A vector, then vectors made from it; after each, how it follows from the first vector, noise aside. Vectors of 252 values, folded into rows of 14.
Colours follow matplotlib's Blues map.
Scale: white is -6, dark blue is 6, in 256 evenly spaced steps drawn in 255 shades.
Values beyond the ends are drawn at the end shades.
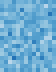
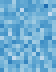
negated.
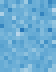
wrapped around, partly zeroed.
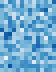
reversed, negated, scaled up.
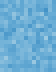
reversed, negated, shrunk.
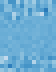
reversed, negated, partly zeroed.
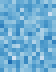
negated.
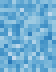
negated.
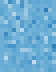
reversed, negated, partly zeroed.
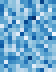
wrapped around, negated, scaled up.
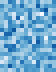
reversed, negated, scaled up.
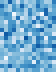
reversed, negated, scaled up.
